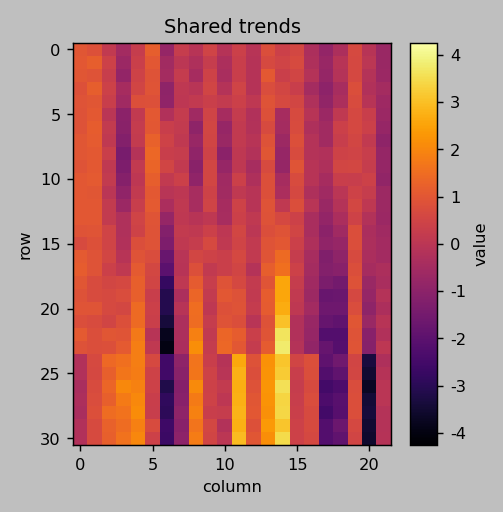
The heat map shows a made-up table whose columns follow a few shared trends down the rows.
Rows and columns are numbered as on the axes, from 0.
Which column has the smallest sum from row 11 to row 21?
6
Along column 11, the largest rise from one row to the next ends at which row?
24
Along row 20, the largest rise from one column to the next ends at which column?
7
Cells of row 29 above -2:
19
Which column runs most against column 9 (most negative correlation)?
10
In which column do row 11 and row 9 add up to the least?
3
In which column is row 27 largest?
14
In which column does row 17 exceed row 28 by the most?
20
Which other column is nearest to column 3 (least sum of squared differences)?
8
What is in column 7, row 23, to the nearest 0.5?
-0.5
